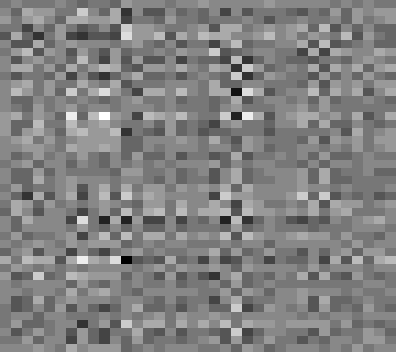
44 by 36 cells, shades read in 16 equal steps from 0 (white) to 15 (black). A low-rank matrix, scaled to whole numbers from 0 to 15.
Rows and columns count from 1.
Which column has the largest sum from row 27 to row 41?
12
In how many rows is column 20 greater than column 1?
22
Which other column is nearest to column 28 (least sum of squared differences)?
30
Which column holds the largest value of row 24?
8
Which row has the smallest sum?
15
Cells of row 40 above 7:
12
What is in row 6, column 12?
7
